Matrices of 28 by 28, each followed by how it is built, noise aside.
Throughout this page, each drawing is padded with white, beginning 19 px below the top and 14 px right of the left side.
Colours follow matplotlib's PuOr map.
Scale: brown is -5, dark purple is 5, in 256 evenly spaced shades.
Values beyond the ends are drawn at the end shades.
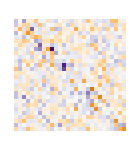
banded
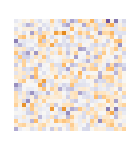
repeating rows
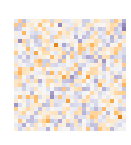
Hankel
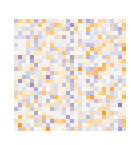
repeating rows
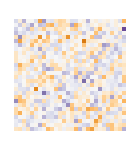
Hankel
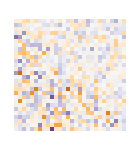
lower triangular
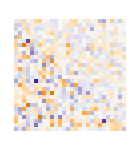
lower triangular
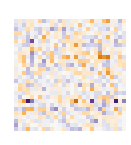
low rank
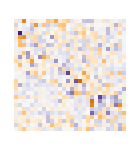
block diagonal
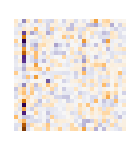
uneven columns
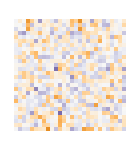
repeating columns
